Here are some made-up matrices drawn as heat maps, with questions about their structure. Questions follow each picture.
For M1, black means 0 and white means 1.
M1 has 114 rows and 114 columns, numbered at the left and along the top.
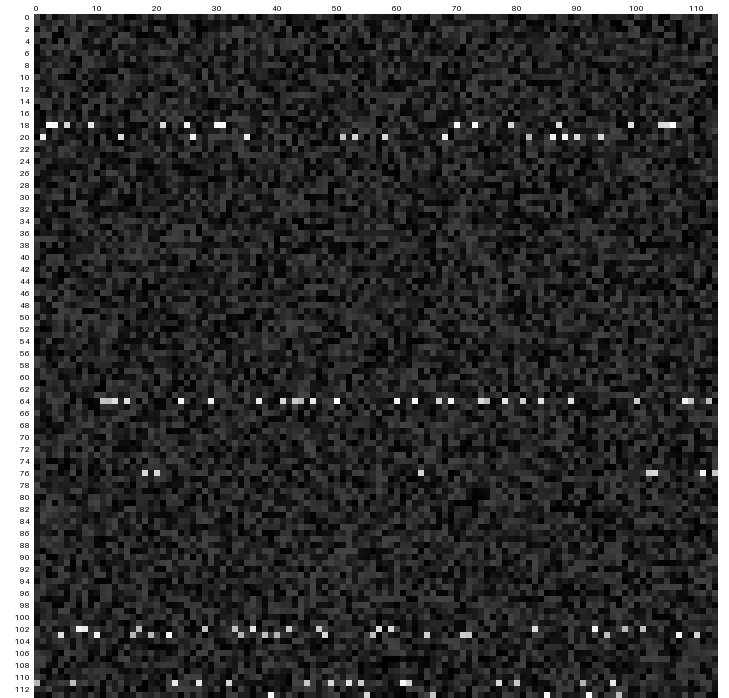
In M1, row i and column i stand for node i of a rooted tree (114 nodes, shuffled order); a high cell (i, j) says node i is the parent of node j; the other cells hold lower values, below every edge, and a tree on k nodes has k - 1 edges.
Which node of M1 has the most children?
64
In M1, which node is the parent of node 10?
103
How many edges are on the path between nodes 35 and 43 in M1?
4
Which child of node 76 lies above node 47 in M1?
102
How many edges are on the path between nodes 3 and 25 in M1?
2
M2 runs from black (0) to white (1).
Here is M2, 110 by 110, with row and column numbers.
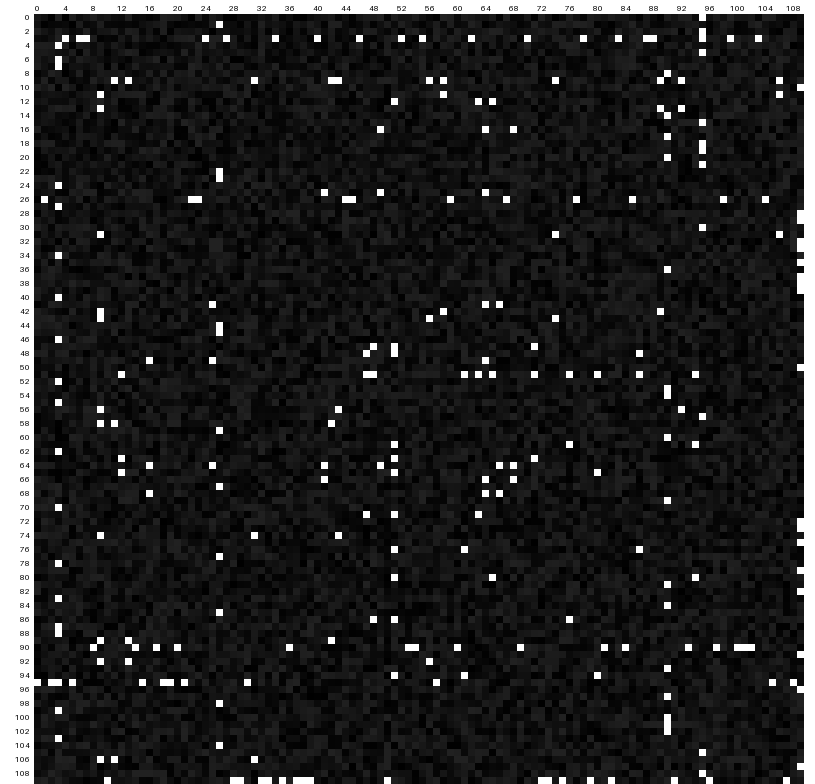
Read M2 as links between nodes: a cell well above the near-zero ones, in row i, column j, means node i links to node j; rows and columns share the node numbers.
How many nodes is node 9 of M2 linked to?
11
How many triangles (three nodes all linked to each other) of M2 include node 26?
0
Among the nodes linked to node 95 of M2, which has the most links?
node 3
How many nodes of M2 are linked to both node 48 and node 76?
2
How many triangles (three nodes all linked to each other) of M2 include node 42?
2
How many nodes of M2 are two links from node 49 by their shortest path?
3
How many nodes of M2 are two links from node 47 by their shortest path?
8
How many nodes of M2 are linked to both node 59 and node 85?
1
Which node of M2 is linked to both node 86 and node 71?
node 51
